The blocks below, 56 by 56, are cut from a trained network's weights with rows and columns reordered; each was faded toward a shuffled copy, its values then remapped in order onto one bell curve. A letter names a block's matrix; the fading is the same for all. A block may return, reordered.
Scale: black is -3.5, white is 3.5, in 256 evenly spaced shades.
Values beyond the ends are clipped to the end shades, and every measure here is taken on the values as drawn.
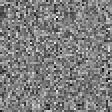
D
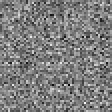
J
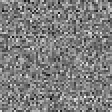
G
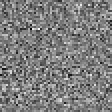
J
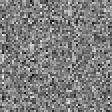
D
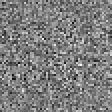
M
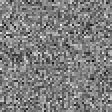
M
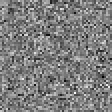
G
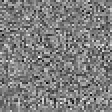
M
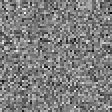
G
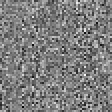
D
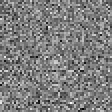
G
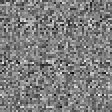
M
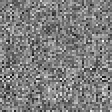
G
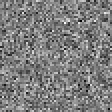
G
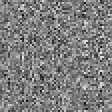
D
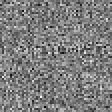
G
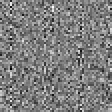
D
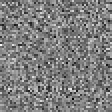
G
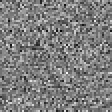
M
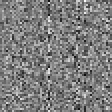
D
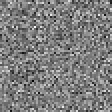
G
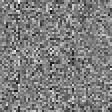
D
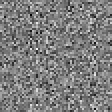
D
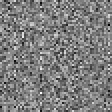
D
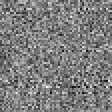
M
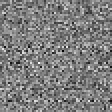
M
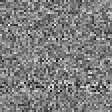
M
